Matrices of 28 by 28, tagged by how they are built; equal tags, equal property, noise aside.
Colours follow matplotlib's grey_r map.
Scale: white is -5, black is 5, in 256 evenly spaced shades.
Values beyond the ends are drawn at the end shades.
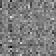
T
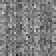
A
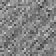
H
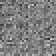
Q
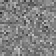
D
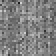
A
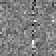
T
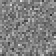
D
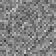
H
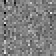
T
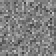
D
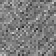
H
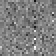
T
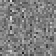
T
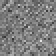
H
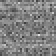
A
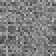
A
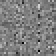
T
